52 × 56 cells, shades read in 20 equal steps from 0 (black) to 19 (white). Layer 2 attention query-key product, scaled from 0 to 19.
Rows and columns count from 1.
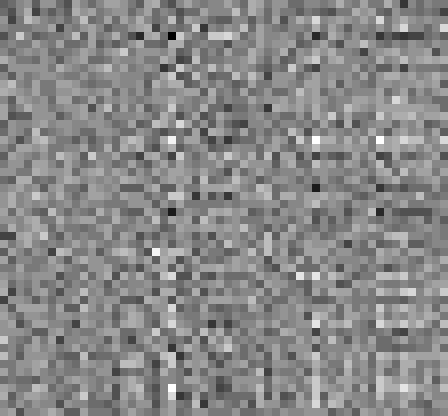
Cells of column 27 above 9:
27
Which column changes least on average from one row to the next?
13
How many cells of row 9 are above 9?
35
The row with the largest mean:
18
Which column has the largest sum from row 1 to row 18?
40
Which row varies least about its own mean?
26
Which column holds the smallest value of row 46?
20
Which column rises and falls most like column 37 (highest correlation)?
23
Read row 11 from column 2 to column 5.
14 10 9 12
